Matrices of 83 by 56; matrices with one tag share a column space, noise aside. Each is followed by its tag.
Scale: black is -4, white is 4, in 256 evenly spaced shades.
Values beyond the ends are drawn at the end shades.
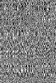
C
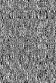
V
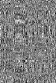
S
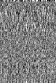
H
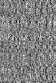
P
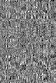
V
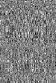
S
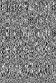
C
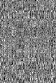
V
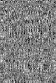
S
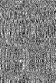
S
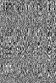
C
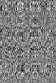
C
